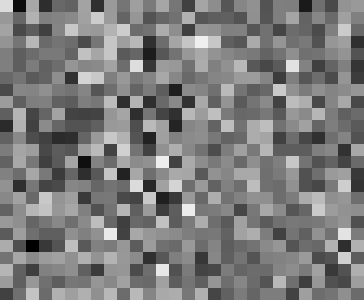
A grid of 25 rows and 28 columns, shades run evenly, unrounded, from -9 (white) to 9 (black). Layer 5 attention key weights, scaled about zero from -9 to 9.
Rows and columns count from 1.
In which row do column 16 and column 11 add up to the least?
4
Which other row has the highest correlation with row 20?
15
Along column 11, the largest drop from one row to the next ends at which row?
6
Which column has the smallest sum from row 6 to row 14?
23
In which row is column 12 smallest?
17
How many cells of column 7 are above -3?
21
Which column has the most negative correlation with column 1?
2
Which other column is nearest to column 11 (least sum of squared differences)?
14
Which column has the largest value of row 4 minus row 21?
28
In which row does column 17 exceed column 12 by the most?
11
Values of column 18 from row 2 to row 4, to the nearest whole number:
2 0 2
